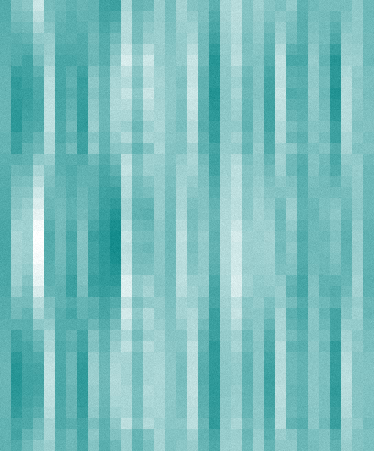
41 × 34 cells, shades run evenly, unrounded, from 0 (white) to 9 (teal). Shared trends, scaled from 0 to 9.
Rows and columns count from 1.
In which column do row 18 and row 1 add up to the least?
4
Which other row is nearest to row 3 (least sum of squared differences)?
16
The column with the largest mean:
20
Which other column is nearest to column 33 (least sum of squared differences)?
24
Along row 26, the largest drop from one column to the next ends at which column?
12
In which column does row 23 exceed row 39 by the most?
11
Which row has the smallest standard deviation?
41
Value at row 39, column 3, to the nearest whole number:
7
